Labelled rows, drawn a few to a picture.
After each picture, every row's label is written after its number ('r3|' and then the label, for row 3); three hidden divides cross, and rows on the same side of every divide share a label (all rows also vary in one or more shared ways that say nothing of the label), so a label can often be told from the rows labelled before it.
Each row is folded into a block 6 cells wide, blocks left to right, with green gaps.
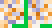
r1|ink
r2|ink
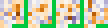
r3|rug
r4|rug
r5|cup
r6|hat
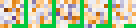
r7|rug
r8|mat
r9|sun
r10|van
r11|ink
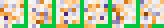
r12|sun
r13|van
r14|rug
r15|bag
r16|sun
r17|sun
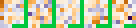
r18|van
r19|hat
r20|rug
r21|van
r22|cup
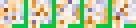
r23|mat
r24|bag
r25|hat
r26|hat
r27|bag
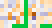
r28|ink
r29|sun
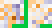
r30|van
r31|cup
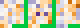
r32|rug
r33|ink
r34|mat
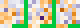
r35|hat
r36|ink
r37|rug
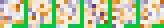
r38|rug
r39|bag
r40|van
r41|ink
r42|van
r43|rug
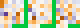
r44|bag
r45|bag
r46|bag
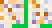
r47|van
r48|cup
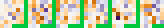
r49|ink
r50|van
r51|van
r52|cup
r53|sun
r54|van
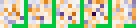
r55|rug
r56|ink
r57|bag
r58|sun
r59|hat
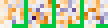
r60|hat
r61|sun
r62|van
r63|cup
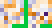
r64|bag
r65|sun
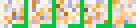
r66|hat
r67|hat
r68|van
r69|bag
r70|hat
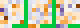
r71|bag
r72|rug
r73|van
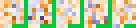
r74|van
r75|rug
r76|sun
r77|rug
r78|van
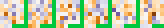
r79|sun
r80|ink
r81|bag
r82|van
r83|bag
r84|hat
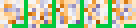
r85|van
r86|van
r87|van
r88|sun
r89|sun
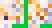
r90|sun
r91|cup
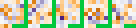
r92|ink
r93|hat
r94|sun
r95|mat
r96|bag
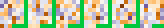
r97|mat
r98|mat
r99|bag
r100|cup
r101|cup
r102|mat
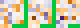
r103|rug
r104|hat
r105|sun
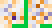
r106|hat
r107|cup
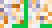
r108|rug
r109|ink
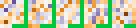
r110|hat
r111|rug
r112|mat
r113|mat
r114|hat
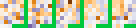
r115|mat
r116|van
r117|mat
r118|cup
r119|cup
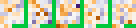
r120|bag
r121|cup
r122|rug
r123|van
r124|rug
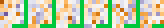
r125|cup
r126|rug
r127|cup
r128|van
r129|hat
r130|ink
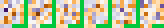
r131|hat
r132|sun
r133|ink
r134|rug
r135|mat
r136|ink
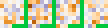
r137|van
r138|van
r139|rug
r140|van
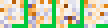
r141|sun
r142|sun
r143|cup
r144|cup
